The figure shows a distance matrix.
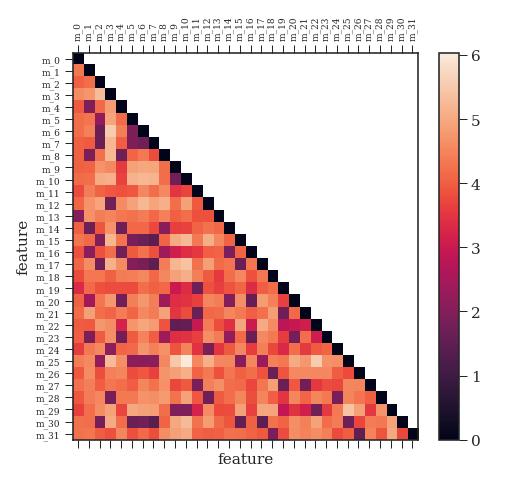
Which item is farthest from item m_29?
m_25
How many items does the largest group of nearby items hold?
8
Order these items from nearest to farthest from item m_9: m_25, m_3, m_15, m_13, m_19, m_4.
m_19, m_4, m_13, m_3, m_15, m_25
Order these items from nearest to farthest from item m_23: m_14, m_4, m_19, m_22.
m_4, m_14, m_22, m_19
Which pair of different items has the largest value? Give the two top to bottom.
m_10, m_25
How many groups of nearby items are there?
7
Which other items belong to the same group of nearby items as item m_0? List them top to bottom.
m_13
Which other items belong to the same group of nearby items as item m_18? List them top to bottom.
m_26, m_31
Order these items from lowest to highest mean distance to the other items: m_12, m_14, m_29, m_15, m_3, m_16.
m_16, m_14, m_15, m_29, m_12, m_3
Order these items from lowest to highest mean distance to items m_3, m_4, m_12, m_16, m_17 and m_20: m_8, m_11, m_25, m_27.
m_8, m_11, m_27, m_25
